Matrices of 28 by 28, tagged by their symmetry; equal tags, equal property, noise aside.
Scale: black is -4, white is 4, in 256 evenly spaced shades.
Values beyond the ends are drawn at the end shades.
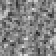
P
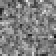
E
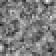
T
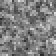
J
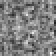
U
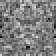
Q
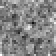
E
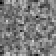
U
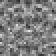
Q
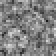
E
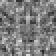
Q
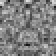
Q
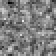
J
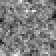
J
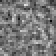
E
